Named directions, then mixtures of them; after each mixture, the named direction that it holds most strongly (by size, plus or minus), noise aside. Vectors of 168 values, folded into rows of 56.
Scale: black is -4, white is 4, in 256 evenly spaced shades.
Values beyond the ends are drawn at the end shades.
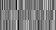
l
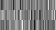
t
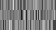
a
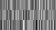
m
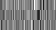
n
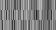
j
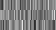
t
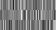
a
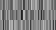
a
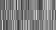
j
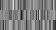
a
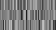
a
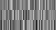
m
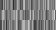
t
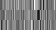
n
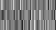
t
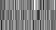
n
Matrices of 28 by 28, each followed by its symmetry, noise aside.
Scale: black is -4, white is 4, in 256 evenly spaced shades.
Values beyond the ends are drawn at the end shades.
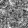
symmetric.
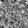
antisymmetric.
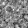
symmetric.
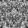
mirrored left to right.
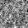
no symmetry.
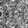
mirrored top to bottom.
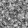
symmetric across the other diagonal.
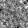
symmetric across the other diagonal.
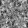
same after a half turn.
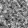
no symmetry.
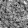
symmetric across the other diagonal.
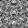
mirrored left to right.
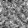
antisymmetric.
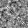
symmetric.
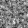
antisymmetric.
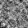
symmetric across the other diagonal.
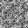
symmetric.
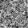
symmetric.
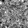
antisymmetric.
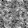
same after a half turn.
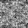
mirrored top to bottom.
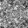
mirrored top to bottom.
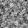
same after a half turn.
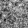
antisymmetric.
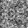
mirrored top to bottom.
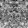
mirrored left to right.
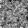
symmetric across the other diagonal.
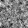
no symmetry.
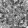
symmetric.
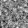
no symmetry.
